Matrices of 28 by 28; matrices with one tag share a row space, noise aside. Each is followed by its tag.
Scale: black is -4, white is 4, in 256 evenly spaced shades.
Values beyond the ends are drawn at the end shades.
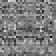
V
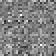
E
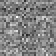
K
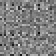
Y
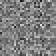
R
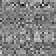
R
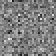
E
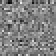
E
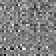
Y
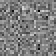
Y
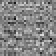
V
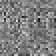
Y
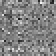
E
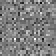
R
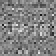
E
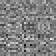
K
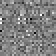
R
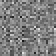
Y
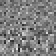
Y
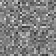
Y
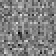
E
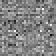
V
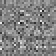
R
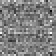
V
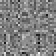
Y
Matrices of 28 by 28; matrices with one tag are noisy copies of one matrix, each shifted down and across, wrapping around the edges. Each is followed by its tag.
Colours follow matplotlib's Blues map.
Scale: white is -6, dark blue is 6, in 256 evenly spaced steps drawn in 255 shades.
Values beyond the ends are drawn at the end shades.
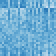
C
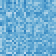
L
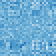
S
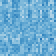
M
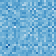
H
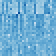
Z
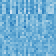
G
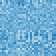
S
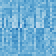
Z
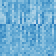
Z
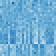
C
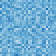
H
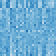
G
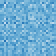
H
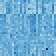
Z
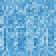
M
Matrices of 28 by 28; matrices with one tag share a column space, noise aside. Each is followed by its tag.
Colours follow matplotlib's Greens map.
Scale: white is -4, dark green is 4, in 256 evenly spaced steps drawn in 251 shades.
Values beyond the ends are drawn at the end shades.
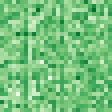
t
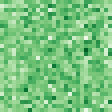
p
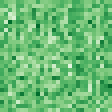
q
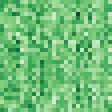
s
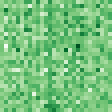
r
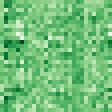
s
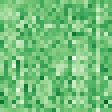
q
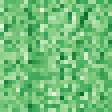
t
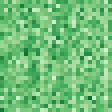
p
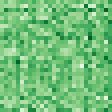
p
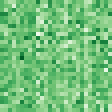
s
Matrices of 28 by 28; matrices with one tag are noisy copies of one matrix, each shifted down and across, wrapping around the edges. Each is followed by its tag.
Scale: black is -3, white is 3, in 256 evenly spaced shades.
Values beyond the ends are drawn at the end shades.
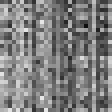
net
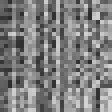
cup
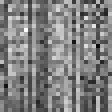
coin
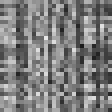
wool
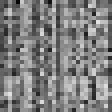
cup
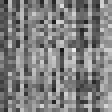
cup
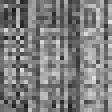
coin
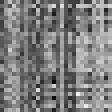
net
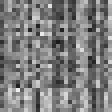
cup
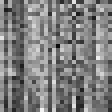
coin
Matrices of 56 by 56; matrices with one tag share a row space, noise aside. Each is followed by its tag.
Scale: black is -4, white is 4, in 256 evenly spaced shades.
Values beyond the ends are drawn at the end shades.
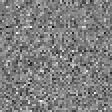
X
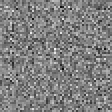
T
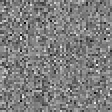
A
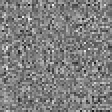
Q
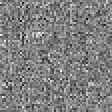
A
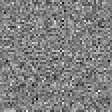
T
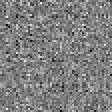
X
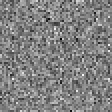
T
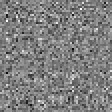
X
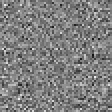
Q
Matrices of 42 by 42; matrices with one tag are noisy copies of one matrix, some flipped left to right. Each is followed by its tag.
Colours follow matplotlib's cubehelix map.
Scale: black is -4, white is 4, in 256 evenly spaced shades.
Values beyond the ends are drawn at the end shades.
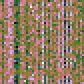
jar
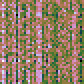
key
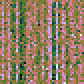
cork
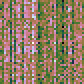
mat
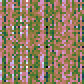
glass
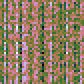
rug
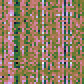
jar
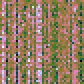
key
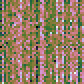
glass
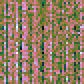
rug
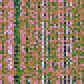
jar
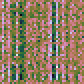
cork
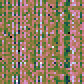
jar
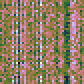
jar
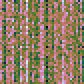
glass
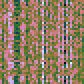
jar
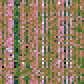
jar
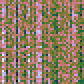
key
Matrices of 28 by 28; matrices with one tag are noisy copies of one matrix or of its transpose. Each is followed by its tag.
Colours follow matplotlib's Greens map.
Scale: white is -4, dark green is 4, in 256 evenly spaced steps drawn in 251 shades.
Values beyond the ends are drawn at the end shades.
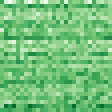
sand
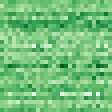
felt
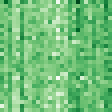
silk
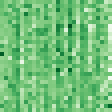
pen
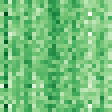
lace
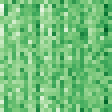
sand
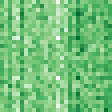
silk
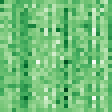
felt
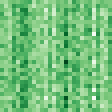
felt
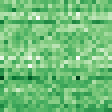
silk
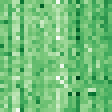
silk
